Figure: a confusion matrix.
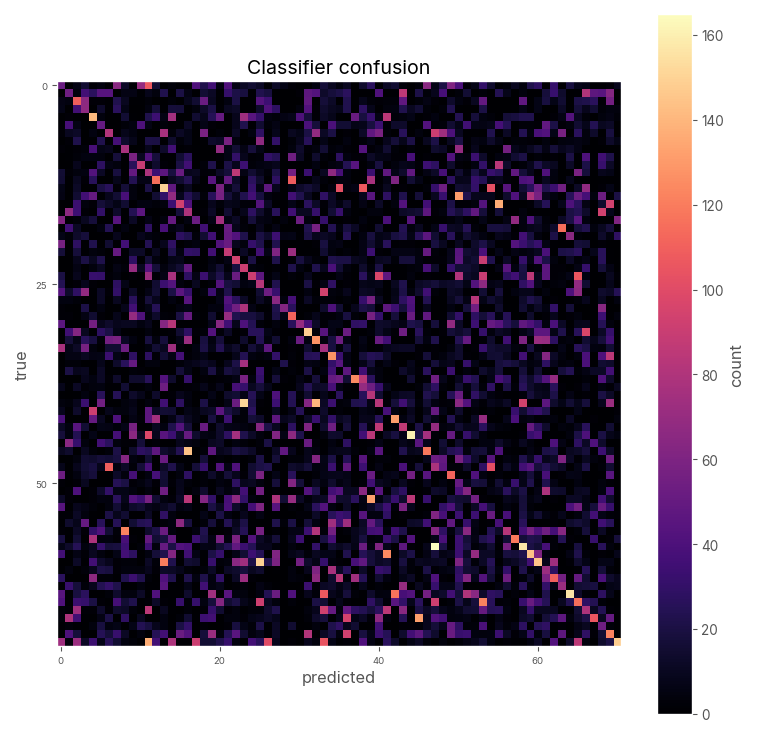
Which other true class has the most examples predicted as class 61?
51
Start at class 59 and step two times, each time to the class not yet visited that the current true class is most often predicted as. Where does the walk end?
4
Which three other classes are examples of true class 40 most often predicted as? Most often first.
23, 32, 58
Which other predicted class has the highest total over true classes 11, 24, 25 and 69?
65
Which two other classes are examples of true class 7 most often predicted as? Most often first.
25, 21
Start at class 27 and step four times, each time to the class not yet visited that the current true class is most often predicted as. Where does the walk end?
29
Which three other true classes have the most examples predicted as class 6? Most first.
48, 32, 1
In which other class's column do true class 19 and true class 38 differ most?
64
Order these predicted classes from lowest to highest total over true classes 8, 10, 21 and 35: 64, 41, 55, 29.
41, 64, 29, 55
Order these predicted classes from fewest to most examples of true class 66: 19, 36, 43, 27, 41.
27, 19, 36, 43, 41
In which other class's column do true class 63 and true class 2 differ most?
3
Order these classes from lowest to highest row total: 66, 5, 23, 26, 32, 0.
5, 23, 26, 0, 66, 32
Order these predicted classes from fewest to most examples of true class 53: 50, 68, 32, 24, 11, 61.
61, 11, 50, 32, 24, 68
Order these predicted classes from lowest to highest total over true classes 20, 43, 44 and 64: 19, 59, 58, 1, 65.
1, 58, 65, 19, 59
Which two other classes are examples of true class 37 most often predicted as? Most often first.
38, 62
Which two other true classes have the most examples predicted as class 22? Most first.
11, 44
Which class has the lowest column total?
28
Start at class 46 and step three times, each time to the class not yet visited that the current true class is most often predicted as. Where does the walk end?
49
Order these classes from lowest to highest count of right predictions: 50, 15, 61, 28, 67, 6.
50, 28, 61, 6, 15, 67
